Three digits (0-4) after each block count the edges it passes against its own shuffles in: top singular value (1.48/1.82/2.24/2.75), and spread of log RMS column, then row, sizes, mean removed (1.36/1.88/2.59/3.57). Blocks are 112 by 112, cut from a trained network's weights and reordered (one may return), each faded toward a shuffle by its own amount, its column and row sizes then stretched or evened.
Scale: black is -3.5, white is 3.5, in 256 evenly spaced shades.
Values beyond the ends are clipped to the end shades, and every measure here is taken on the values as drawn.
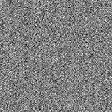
3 1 0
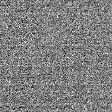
0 2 0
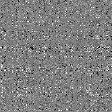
0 3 3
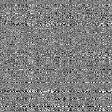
3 1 4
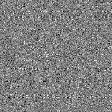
2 0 2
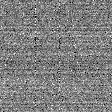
2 1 0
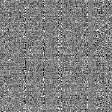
1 4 0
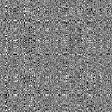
4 3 3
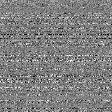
1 0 4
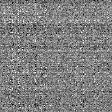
2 3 1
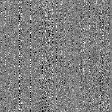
0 4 0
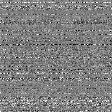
1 0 4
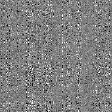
0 4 3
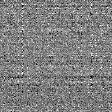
2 3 1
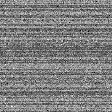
4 1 1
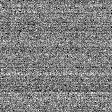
2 0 1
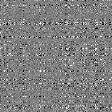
3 3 4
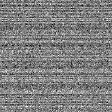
4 3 1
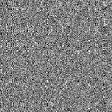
3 2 1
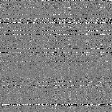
3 2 4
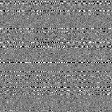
4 1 4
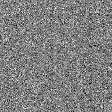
0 1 1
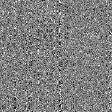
2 3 0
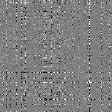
3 4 3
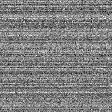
4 0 3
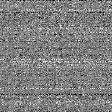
2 2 3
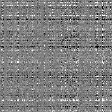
4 4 3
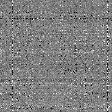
1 3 2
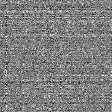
2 3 2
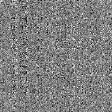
1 3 2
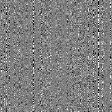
2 4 0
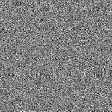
2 0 2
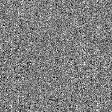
0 2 1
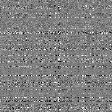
0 3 4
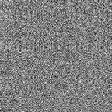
3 0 0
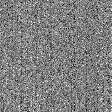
1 1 0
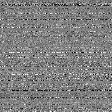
1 0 4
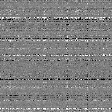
4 2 4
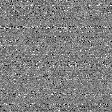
0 0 3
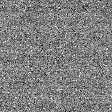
0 1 0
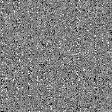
0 3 1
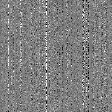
2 4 0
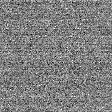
1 1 1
